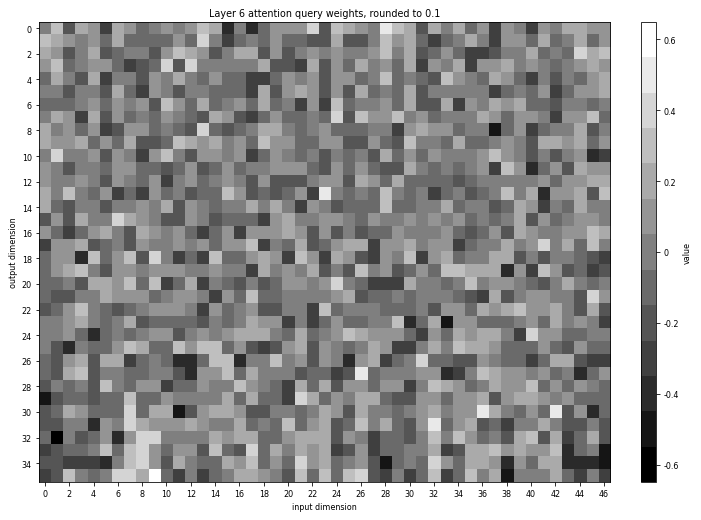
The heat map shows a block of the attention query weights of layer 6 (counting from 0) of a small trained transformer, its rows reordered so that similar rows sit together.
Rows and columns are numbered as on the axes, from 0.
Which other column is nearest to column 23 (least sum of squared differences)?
42
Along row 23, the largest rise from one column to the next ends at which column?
34
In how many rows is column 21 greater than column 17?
18
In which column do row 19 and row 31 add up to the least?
38
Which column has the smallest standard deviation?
39
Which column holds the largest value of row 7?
24
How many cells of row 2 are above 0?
20
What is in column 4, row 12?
0
